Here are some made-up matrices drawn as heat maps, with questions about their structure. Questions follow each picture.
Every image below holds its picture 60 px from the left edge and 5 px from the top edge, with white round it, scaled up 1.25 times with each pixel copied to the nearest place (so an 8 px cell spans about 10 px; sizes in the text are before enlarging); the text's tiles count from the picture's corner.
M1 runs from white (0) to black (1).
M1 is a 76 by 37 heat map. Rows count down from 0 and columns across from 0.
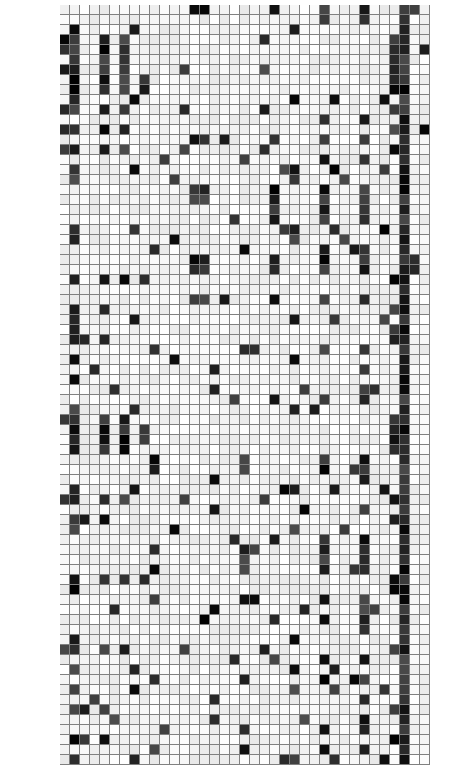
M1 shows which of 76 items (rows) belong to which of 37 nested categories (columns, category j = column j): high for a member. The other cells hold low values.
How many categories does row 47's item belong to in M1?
3
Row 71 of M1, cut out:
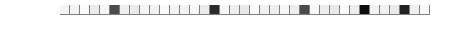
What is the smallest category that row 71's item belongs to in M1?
5
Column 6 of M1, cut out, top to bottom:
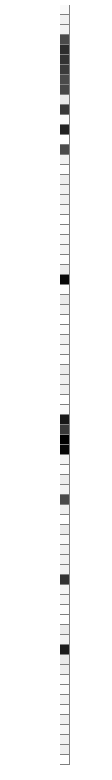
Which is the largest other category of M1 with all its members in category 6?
0
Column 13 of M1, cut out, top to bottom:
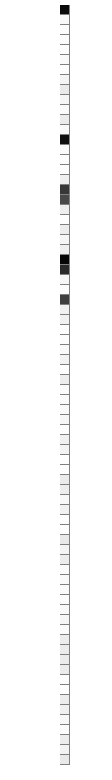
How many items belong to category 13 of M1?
7
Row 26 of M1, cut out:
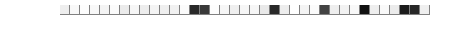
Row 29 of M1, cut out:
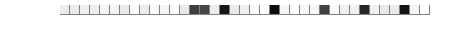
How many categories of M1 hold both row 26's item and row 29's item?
6
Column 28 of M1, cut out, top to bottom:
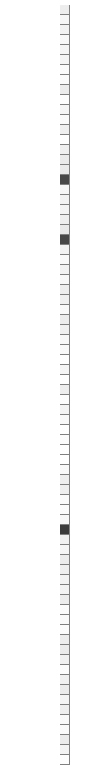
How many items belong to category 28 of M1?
3
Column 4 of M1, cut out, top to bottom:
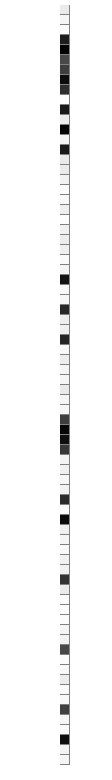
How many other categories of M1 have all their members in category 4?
7
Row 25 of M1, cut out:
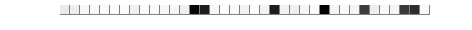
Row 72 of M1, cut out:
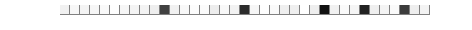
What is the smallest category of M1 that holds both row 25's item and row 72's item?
26
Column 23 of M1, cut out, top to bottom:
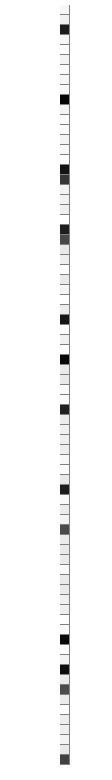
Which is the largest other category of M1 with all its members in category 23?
7
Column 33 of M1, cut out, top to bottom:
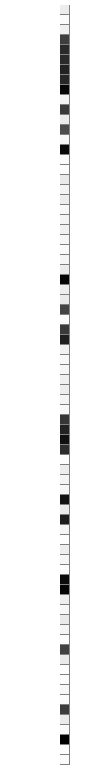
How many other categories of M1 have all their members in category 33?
8
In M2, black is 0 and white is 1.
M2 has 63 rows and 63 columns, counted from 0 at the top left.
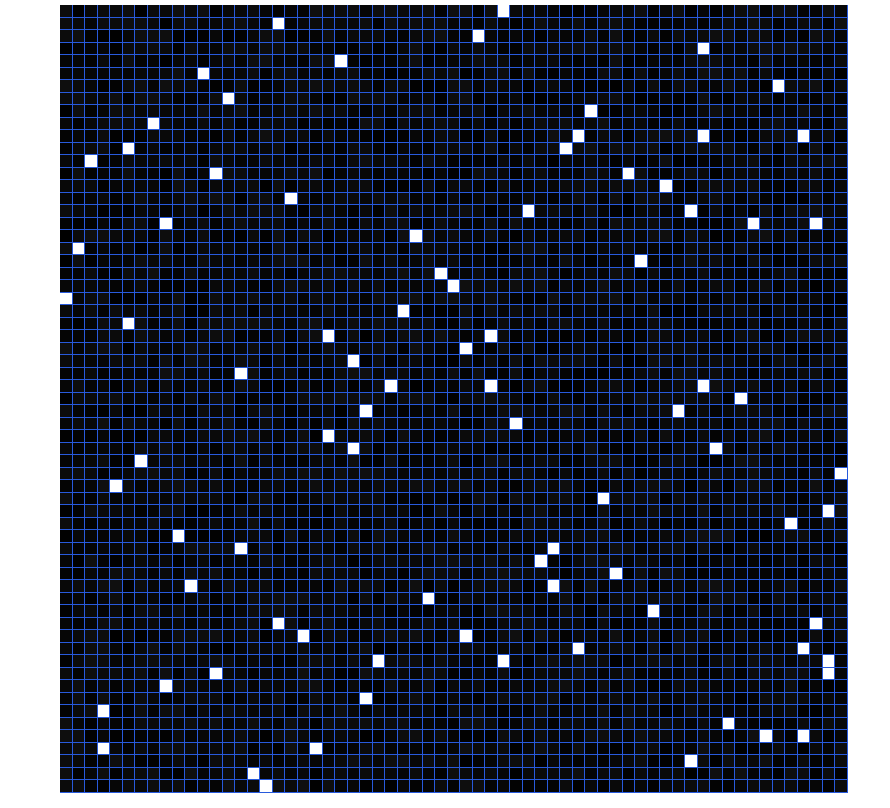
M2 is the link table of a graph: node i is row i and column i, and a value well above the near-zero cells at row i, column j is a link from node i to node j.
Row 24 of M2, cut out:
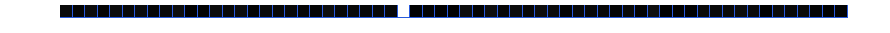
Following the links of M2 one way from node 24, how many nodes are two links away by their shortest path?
1
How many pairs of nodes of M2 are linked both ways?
3
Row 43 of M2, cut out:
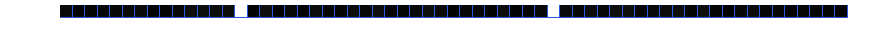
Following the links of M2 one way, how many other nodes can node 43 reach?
5
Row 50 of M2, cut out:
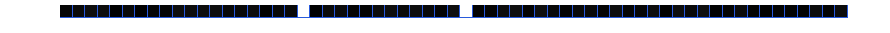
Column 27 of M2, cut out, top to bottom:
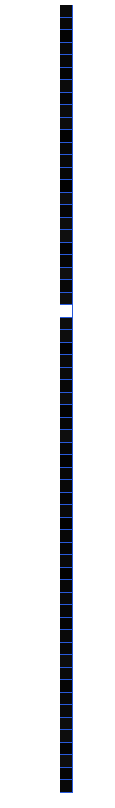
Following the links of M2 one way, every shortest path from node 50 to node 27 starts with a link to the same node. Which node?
node 32
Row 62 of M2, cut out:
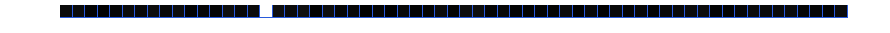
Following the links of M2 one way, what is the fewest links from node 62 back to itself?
3
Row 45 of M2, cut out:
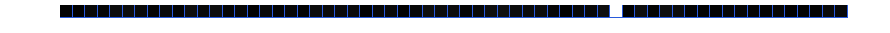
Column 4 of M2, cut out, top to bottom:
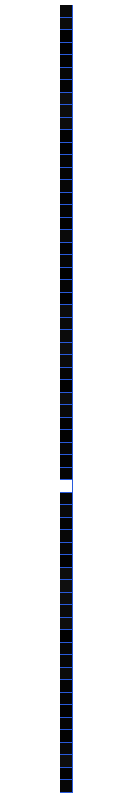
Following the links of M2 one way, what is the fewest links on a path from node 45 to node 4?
3
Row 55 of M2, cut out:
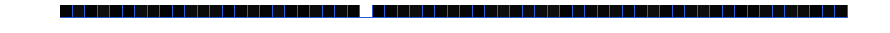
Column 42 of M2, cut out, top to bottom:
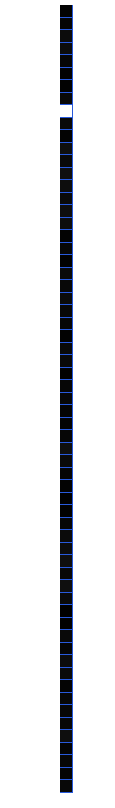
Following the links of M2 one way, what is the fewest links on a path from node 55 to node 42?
7
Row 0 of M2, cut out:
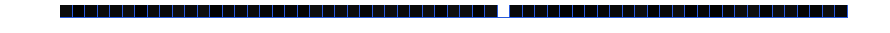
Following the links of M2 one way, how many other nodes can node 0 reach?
11
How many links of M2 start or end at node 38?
2
